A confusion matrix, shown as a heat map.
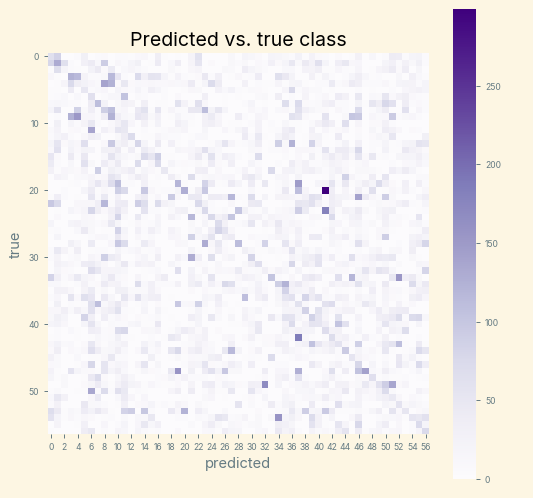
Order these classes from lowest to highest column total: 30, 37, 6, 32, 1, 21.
32, 30, 21, 1, 37, 6
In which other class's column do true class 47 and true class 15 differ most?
19
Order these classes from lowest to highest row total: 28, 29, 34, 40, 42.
29, 42, 40, 28, 34
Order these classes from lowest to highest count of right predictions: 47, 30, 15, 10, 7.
10, 15, 30, 7, 47
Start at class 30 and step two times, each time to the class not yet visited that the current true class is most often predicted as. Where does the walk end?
46
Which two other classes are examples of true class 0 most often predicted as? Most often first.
1, 22
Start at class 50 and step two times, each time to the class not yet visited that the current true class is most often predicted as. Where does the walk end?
11
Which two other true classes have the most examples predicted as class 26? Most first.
47, 34
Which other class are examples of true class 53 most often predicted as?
20
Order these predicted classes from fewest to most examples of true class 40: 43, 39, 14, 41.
14, 41, 39, 43
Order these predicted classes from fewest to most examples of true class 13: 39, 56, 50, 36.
50, 56, 39, 36
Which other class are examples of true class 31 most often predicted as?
36
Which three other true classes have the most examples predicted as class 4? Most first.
9, 3, 8
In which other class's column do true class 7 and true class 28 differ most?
23
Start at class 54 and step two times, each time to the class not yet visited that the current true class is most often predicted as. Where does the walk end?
35
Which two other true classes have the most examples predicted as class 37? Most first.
42, 19
